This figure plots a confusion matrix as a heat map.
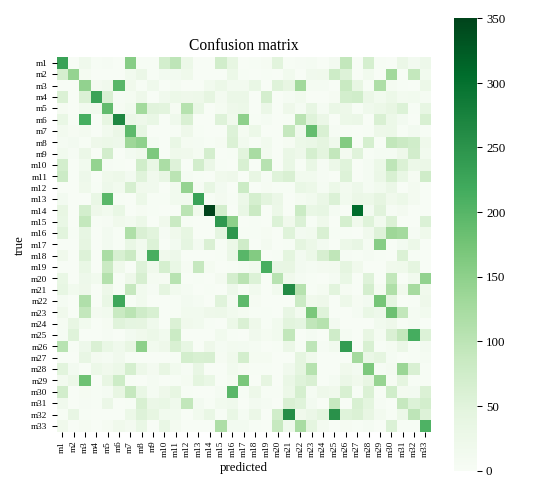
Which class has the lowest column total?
m2
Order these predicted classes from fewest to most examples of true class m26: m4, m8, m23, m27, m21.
m27, m21, m4, m23, m8
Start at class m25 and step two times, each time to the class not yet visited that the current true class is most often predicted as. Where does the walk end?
m21
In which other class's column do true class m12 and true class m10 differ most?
m4
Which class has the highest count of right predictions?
m14
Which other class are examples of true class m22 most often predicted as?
m6
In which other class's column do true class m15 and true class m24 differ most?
m16
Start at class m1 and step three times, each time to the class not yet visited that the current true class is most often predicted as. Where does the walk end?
m30
